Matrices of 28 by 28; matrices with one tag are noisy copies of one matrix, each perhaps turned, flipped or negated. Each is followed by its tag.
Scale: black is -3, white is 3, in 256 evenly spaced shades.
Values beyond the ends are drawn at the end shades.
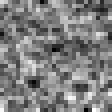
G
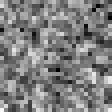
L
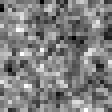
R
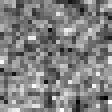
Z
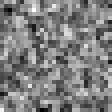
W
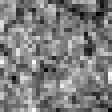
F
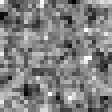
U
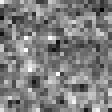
G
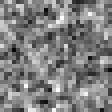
R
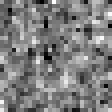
G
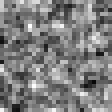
U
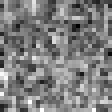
Z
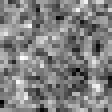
R
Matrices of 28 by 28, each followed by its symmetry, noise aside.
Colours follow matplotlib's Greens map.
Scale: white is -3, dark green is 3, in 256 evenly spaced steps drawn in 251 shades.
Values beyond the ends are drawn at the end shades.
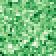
no symmetry.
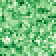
no symmetry.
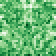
mirrored left to right.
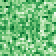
mirrored top to bottom.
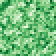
symmetric.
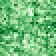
same after a half turn.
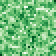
same after a half turn.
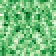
mirrored left to right.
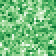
no symmetry.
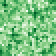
symmetric.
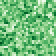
antisymmetric.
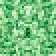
mirrored left to right.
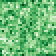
same after a half turn.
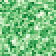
symmetric.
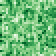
mirrored top to bottom.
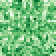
mirrored left to right.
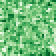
antisymmetric.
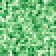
same after a half turn.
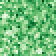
symmetric across the other diagonal.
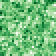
no symmetry.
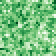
no symmetry.
